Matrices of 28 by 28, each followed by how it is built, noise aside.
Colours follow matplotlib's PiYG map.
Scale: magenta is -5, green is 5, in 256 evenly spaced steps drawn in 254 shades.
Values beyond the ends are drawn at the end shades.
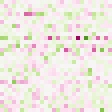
uneven rows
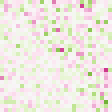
upper triangular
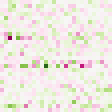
uneven rows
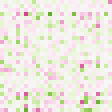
low rank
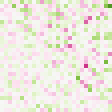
upper triangular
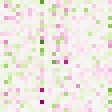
uneven columns
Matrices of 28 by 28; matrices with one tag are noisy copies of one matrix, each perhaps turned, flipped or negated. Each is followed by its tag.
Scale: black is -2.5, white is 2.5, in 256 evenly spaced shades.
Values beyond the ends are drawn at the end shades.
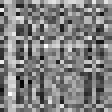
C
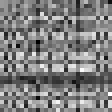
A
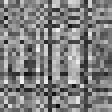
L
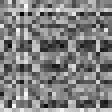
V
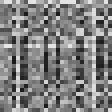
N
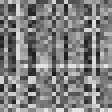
N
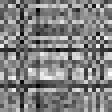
L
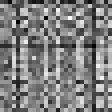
N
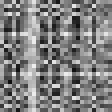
A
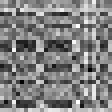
V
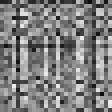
N
